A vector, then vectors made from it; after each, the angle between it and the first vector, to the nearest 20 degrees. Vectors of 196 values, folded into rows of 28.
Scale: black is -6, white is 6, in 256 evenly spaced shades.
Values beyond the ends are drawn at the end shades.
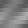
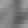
140 degrees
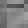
60 degrees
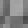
120 degrees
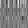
100 degrees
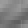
160 degrees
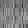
60 degrees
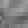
140 degrees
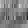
140 degrees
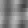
60 degrees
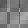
40 degrees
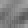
160 degrees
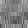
120 degrees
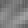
20 degrees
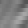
40 degrees
